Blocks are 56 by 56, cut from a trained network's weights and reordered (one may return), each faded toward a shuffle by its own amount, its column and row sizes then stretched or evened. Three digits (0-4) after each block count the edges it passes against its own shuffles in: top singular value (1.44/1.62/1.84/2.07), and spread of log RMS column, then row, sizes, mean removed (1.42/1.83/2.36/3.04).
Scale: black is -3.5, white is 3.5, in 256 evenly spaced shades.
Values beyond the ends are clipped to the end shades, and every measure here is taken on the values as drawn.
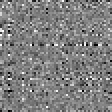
3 2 3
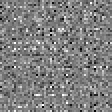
1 3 3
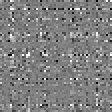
1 3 4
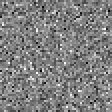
0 0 0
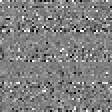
0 0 4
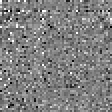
0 2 2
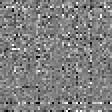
2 3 3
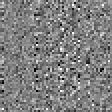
3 3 0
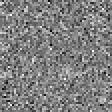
1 0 0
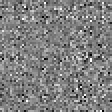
0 2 3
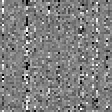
2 4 0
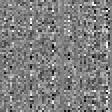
1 4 0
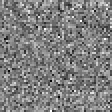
2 1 0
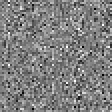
0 3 0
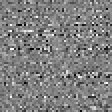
0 1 4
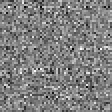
1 0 2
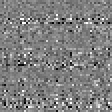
2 1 4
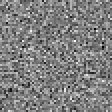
1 0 0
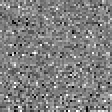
0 0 3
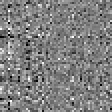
4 3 1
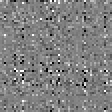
0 3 3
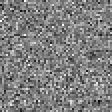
2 0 0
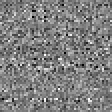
1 0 3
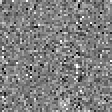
0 2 1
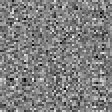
4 2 0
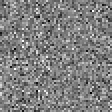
0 2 0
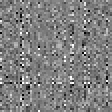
4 4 1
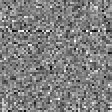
3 0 1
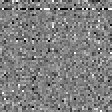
2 1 2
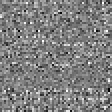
1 0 3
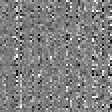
2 4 2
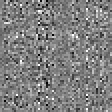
0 4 0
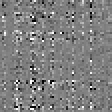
0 4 3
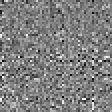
2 2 2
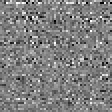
3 1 4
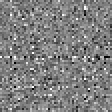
2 2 2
